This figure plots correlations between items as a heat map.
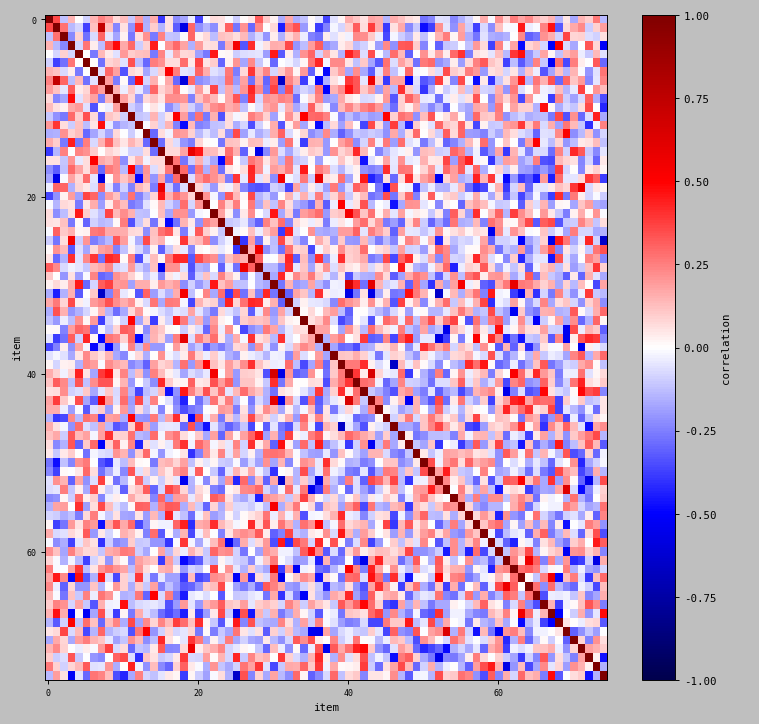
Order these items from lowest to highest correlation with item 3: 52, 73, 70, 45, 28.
52, 70, 28, 73, 45
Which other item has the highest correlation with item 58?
39
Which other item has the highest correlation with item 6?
16
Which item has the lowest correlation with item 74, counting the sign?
25
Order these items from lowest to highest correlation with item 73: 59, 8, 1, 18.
1, 8, 18, 59
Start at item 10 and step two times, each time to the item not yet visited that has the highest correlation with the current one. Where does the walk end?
42
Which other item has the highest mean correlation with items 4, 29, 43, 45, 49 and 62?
30
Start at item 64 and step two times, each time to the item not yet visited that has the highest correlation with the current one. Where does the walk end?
44
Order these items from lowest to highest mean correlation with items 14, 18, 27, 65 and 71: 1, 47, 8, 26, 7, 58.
1, 7, 26, 58, 47, 8
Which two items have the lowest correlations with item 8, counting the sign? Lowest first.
37, 50
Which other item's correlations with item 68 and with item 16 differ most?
56
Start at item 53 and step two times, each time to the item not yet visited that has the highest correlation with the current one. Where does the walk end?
13
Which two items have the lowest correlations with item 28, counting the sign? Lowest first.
15, 54
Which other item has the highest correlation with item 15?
19
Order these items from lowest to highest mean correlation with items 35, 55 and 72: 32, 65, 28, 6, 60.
6, 65, 28, 32, 60
